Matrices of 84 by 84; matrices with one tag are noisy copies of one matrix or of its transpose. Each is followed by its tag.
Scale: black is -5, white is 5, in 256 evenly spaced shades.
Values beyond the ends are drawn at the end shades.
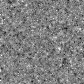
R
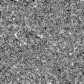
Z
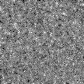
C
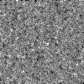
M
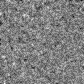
C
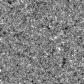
R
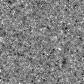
R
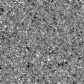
R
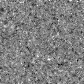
R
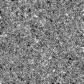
Z
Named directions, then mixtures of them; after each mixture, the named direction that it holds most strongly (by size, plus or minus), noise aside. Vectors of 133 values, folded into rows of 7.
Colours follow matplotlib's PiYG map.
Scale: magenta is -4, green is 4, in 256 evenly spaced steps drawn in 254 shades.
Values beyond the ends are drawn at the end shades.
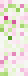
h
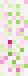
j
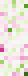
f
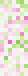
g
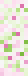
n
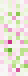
j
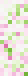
n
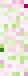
f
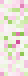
n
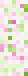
f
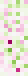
j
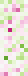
g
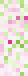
g
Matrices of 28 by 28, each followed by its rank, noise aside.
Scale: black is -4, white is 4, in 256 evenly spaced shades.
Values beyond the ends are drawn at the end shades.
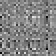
four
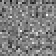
six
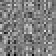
three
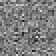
eight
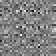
four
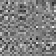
four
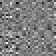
four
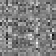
three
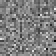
eight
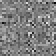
six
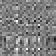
four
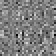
six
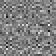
four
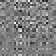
three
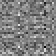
four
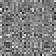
four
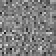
eight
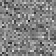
eight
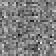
eight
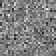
eight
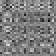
three
